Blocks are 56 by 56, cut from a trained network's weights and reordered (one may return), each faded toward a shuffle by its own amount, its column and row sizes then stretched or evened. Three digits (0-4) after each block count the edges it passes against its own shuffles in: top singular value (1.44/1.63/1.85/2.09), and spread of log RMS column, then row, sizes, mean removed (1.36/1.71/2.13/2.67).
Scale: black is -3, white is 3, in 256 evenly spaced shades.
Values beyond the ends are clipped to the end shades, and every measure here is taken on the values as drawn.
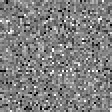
0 0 1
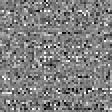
1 1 4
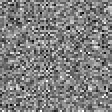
3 0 1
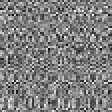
4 1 3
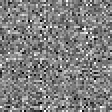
1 1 3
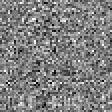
3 2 2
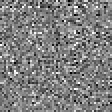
1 1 2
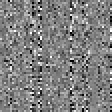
3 4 0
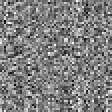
3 3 0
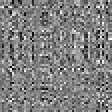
4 4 3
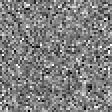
2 0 0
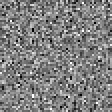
1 1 0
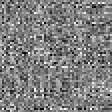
4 1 4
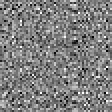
3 2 2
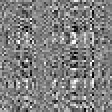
4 4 1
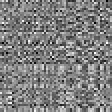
4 1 3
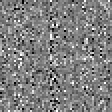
0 4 0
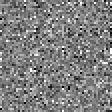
0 2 0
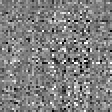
2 3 4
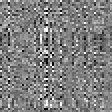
4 4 1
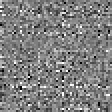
1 3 3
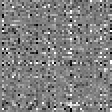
2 4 4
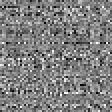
3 0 4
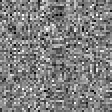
3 3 1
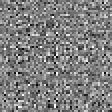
4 2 4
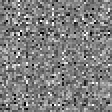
1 3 3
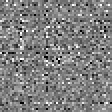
1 2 4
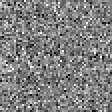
1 0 0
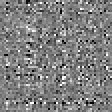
2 3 3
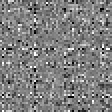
3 4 3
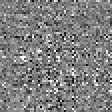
1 3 3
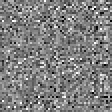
1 2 2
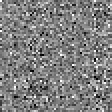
0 3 1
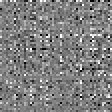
2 4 4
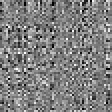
4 4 2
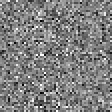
3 2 2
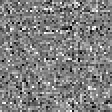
1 0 3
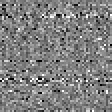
1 0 4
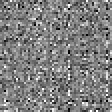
2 3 2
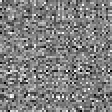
3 1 3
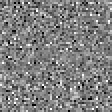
0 0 2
